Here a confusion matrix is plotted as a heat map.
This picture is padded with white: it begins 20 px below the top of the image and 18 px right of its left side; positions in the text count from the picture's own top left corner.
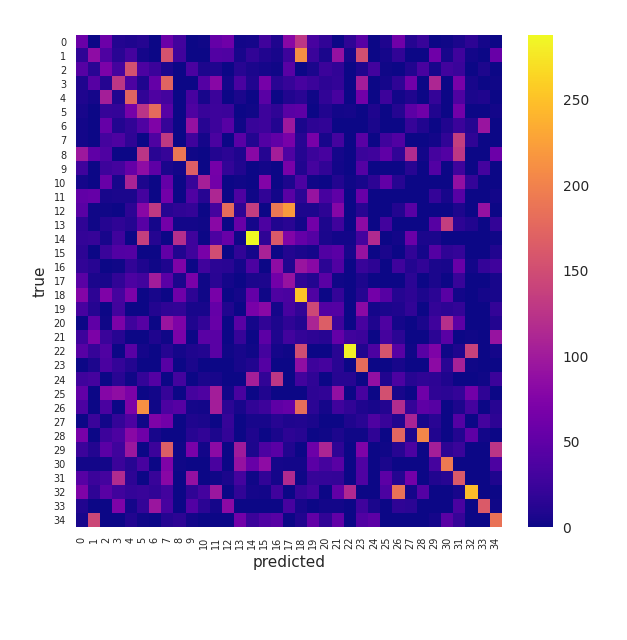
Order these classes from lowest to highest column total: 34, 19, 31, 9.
34, 9, 19, 31
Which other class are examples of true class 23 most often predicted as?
31
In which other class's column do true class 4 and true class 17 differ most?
2
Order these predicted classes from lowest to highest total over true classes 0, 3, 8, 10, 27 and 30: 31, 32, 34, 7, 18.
32, 34, 18, 31, 7
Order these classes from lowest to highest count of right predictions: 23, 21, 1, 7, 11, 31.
21, 1, 11, 7, 31, 23
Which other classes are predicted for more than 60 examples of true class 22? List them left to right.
18, 25, 29, 32
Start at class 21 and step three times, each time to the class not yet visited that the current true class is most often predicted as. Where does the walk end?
18
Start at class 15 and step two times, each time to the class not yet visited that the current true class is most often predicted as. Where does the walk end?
19
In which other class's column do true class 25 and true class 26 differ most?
5
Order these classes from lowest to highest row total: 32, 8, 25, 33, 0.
33, 0, 25, 32, 8
